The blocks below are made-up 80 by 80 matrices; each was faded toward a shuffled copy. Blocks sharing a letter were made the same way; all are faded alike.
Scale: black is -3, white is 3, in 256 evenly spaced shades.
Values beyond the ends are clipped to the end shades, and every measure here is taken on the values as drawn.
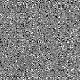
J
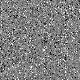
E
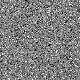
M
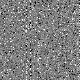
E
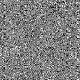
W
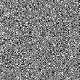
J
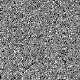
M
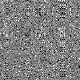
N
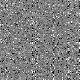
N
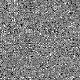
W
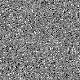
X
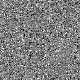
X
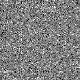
M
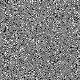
E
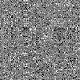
J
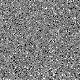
X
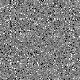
N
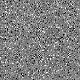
N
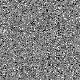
M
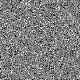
M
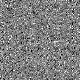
M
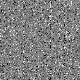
E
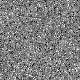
X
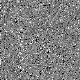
E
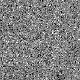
M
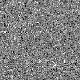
M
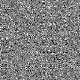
W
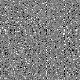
N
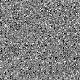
M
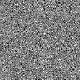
W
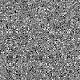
W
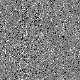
E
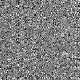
W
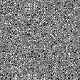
W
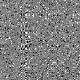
N
